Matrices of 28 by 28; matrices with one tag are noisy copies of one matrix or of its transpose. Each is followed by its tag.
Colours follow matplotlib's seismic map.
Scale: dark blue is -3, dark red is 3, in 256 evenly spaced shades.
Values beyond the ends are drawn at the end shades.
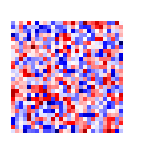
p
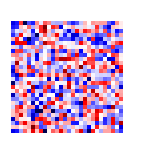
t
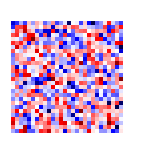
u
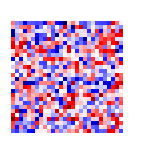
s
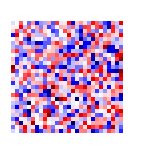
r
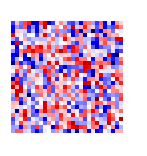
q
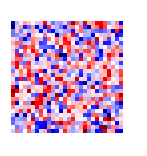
p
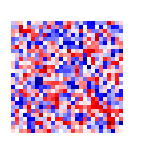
u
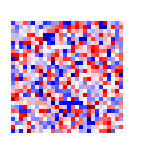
q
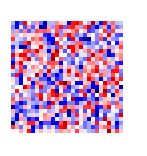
q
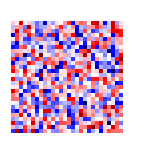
r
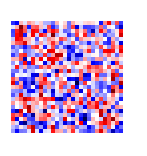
u
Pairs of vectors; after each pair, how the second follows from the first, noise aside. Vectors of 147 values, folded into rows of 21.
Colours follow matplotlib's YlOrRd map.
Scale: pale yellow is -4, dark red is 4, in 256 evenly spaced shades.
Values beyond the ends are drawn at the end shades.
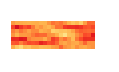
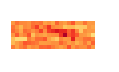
negated, partly zeroed.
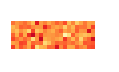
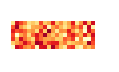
wrapped around, negated, scaled up.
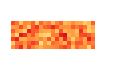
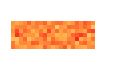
reversed, shrunk.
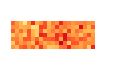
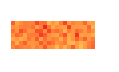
reversed, shrunk.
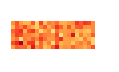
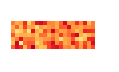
sign-scrambled.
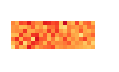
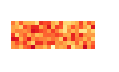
wrapped around, negated.
